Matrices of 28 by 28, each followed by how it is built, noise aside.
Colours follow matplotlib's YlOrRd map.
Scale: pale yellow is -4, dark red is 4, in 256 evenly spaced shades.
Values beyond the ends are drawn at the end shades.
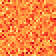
repeating rows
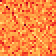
diagonal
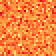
repeating rows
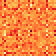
low rank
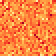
diagonal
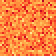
repeating rows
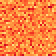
repeating rows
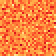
repeating rows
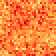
smooth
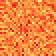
Toeplitz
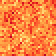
smooth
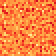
repeating rows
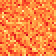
Toeplitz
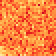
smooth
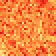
smooth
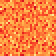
repeating rows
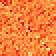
diagonal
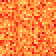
repeating rows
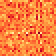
low rank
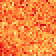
smooth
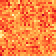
smooth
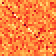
diagonal
